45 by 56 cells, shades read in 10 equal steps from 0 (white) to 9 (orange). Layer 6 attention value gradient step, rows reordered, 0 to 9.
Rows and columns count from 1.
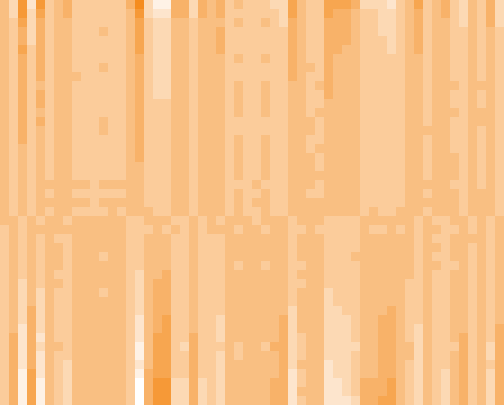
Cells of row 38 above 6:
2
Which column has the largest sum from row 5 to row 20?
16
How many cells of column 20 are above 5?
2
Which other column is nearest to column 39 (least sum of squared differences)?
47
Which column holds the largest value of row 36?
19
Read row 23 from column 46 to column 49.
5 5 5 5
